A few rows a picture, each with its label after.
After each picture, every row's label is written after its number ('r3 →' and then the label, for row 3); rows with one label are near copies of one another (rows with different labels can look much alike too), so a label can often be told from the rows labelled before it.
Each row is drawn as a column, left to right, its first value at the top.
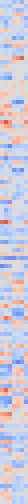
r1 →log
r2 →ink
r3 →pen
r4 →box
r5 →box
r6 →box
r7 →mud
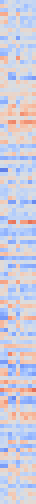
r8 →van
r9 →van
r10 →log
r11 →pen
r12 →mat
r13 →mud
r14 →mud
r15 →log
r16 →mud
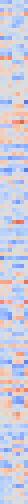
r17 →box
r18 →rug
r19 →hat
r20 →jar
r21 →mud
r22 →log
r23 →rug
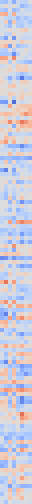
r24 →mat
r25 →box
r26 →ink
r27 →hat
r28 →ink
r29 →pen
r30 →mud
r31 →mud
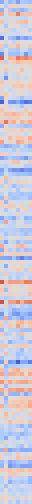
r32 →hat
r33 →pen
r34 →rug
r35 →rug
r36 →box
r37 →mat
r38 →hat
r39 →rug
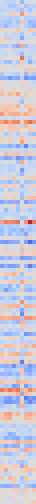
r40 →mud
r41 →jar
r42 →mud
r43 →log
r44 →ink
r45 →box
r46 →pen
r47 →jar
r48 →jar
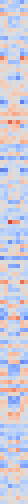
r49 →mat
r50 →rug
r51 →jar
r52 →mud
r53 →pen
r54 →hat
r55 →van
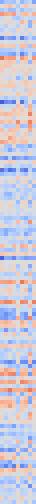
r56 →mat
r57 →van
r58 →rug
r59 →mat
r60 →mud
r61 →hat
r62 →van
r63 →mud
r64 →box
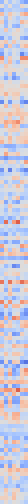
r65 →hat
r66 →ink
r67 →rug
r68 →pen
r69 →jar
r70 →hat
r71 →box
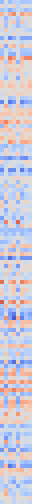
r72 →rug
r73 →ink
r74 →mat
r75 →van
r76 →jar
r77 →van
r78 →mat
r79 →mat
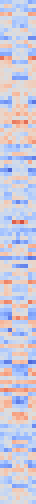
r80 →mat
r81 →rug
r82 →van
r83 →jar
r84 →pen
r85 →jar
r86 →mud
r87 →box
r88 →mat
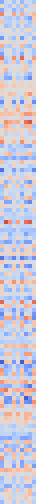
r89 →box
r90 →jar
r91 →pen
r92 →mat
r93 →jar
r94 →box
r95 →pen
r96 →log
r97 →van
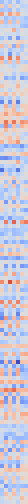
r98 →van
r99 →mud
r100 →hat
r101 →log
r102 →box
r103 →pen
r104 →jar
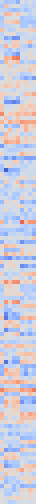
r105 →mud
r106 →van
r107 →mat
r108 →hat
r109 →hat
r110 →jar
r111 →mud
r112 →ink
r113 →mud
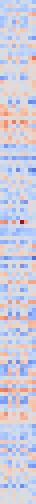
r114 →mud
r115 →mud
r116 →rug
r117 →ink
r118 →van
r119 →jar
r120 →mud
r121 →van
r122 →mat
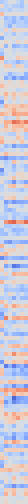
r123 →mat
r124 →ink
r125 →jar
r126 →log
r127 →mud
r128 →mud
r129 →log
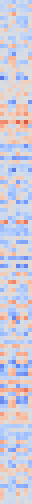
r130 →pen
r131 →jar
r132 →rug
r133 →van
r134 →log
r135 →mud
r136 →mud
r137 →rug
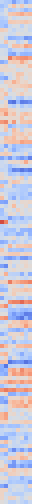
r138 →jar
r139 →mud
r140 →hat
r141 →rug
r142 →van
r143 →van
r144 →box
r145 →van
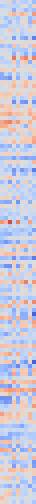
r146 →pen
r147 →pen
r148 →log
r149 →mat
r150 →log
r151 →mat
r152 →hat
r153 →mud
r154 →box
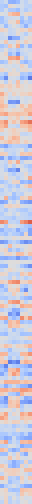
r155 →mud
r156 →pen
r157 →box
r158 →rug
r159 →box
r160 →ink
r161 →jar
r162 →log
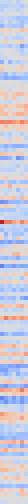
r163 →jar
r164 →pen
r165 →jar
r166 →pen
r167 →mud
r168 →ink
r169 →log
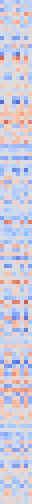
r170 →hat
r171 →log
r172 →log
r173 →van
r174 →hat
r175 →mud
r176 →van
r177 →log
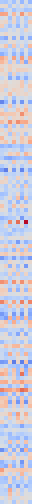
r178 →rug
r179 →van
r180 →ink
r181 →box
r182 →jar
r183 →rug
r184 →jar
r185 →box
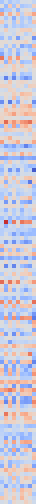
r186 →hat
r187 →jar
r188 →rug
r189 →pen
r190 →hat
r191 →ink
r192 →pen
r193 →log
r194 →van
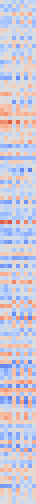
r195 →log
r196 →mud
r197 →log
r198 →box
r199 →log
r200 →van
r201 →pen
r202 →van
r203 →ink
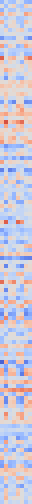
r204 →box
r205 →pen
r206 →rug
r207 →rug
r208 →log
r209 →mud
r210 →box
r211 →mat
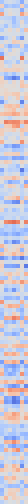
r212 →mat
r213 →pen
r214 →log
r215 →pen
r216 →pen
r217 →mat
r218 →log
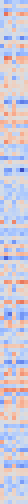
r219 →ink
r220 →mat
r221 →box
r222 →mud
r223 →hat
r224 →van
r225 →rug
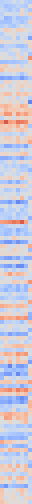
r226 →ink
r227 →mud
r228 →mud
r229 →jar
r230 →mud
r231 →log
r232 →mud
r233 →hat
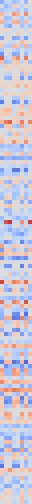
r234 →hat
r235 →jar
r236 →jar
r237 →van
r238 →van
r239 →pen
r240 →box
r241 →jar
